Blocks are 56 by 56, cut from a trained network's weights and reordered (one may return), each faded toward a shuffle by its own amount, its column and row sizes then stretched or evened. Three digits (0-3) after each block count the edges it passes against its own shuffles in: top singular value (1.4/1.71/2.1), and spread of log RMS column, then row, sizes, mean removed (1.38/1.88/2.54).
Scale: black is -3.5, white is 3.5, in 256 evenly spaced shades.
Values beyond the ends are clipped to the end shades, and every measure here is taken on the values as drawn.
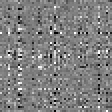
2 3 3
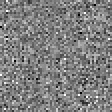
1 2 0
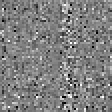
0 3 2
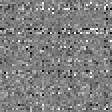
0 2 3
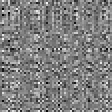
3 3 2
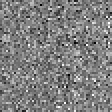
1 1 1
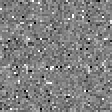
0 0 1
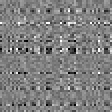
3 2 3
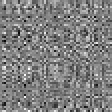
3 3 3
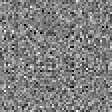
2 1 1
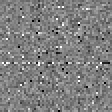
1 1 1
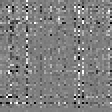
2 3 3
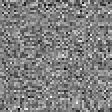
2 1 2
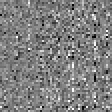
1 3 1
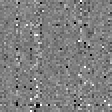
1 2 0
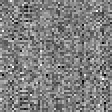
2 2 0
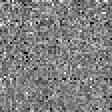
0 0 2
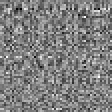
3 0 2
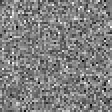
0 0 0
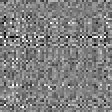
3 1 3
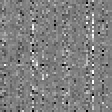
1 3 0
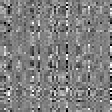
3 3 2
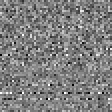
0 0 3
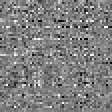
2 2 3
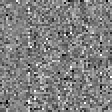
0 2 0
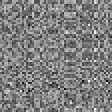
3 1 0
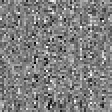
1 3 0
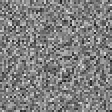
2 0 0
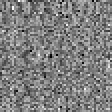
2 0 0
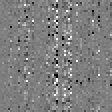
1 3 0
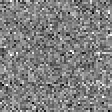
0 0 1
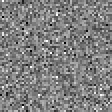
0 2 0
